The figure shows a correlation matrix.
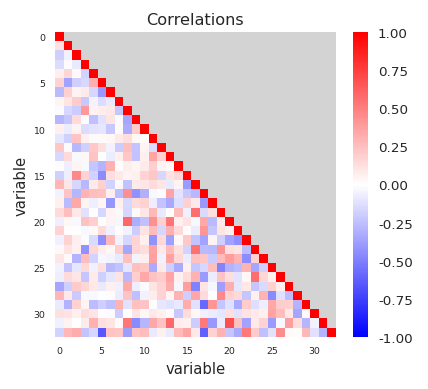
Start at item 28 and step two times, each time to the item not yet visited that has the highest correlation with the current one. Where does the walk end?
16
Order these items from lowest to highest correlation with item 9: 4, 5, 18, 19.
4, 5, 19, 18
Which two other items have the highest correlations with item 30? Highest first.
25, 26
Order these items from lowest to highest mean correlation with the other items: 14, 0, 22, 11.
22, 0, 14, 11
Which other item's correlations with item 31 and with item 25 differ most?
20
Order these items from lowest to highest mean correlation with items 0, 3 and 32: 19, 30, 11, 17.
17, 11, 30, 19
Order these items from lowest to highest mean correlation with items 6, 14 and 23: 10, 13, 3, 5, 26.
5, 3, 10, 13, 26
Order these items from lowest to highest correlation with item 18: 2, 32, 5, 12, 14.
12, 14, 5, 32, 2
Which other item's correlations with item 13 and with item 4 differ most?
24
